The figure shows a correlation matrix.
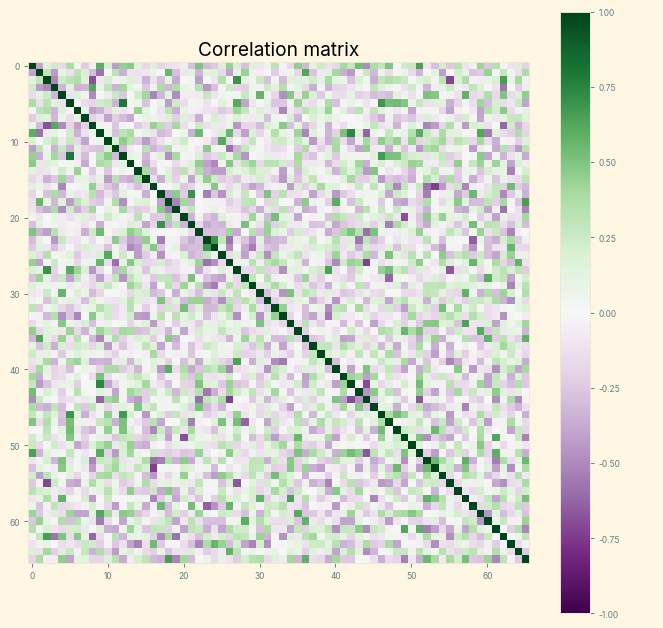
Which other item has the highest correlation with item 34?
57
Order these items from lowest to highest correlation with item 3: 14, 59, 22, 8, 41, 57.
41, 57, 14, 59, 22, 8
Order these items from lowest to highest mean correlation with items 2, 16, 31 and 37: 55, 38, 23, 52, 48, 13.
55, 52, 48, 23, 13, 38
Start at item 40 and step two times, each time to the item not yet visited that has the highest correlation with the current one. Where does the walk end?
65
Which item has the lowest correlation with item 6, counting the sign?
33
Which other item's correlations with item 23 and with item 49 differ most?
61
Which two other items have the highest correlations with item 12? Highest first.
5, 46
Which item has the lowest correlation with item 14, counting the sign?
63
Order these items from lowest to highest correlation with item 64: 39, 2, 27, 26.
39, 27, 2, 26
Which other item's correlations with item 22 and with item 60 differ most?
9
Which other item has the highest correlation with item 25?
10
